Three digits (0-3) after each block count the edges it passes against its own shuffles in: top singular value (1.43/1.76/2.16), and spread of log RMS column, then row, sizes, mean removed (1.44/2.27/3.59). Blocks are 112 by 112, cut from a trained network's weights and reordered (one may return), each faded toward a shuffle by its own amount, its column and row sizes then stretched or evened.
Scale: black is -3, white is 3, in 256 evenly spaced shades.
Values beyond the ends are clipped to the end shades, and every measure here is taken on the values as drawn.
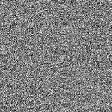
2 1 0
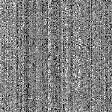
3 2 1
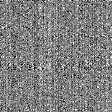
2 0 2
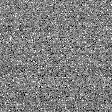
0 0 1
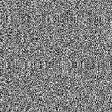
2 1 1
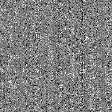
0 2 0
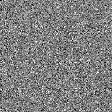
1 1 1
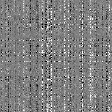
3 3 2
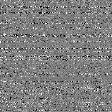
0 1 3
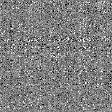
0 1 2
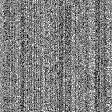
3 1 0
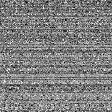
3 0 1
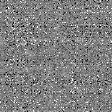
0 2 2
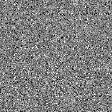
0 1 2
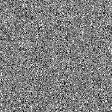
1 2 1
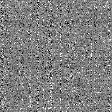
0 2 0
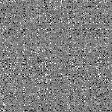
0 2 2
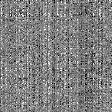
3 2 2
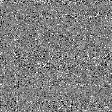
0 1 2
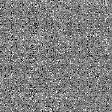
0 2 0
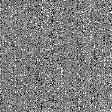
0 2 1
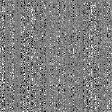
0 3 1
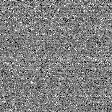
0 0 1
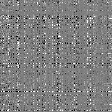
2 3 3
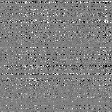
0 2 3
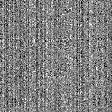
3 1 1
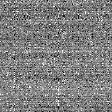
2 2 1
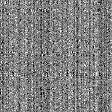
3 1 2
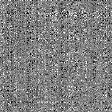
1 2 2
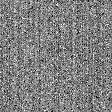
1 0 0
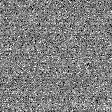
0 0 0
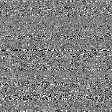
1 0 3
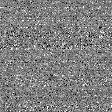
0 0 2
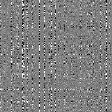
2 3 2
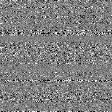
1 1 3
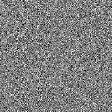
1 2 0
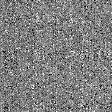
0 1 1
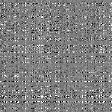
2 2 3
